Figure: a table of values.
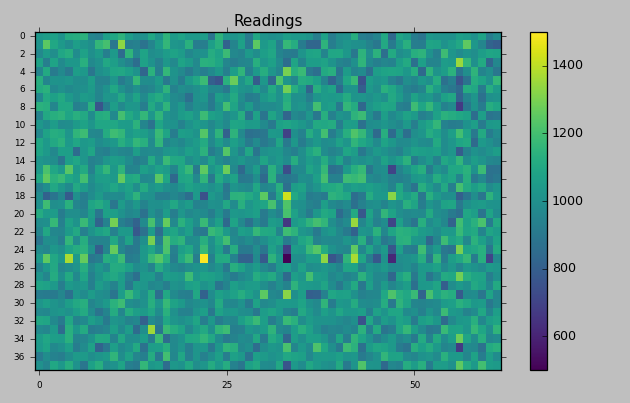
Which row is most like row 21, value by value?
24
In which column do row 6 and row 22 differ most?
56
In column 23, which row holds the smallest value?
5
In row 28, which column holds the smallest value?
54
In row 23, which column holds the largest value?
15
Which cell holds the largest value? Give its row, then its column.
25, 22
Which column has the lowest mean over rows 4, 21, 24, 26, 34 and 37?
33
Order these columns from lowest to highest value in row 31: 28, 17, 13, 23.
23, 28, 13, 17
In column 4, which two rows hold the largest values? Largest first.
25, 15
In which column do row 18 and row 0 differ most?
47
